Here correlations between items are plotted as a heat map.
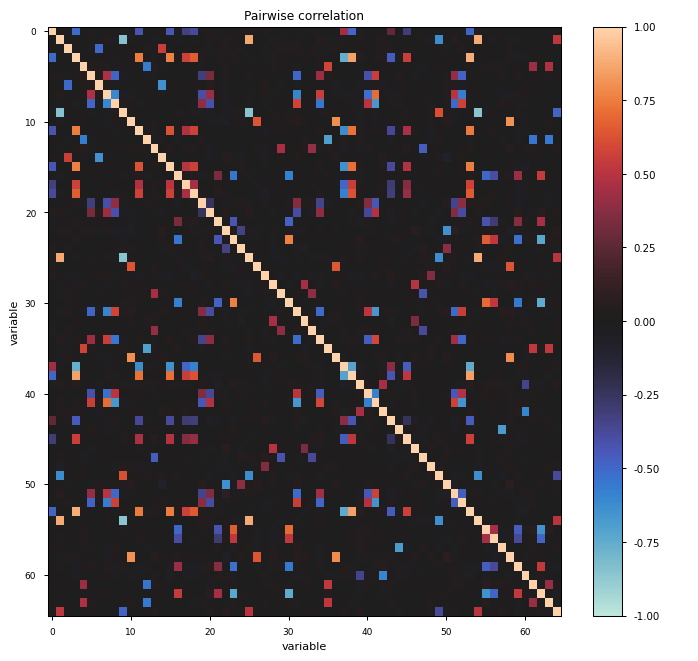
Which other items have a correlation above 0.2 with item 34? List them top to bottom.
5, 7, 20, 41, 51
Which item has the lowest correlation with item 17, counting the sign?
37
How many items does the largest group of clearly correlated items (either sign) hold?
11
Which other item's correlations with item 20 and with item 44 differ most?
57
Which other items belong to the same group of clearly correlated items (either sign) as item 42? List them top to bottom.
39, 60
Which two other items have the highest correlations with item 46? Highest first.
28, 32
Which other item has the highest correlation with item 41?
7
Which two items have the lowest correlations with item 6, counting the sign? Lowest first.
14, 2
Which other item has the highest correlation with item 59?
62
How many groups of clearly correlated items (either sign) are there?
13
